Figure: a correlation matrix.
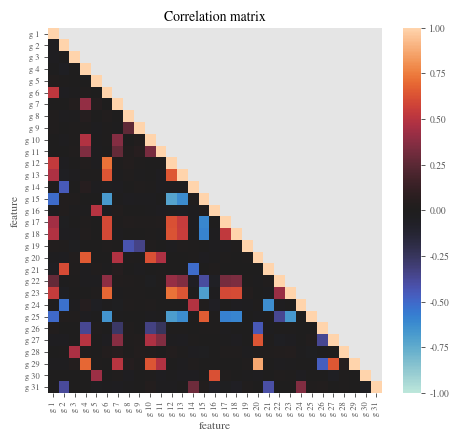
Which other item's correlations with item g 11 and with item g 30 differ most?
g 16
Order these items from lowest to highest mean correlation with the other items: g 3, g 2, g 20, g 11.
g 2, g 3, g 11, g 20
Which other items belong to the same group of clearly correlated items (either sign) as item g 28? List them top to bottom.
g 3
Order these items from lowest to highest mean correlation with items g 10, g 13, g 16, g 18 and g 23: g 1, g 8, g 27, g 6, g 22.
g 8, g 27, g 22, g 1, g 6
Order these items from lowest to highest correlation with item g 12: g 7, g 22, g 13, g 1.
g 7, g 22, g 1, g 13
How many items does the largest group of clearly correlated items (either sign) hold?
10
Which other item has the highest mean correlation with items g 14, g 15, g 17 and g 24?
g 31
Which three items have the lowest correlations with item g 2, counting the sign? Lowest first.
g 24, g 14, g 31
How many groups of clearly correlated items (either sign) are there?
6
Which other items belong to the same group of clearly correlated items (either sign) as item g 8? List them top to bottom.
g 9, g 19
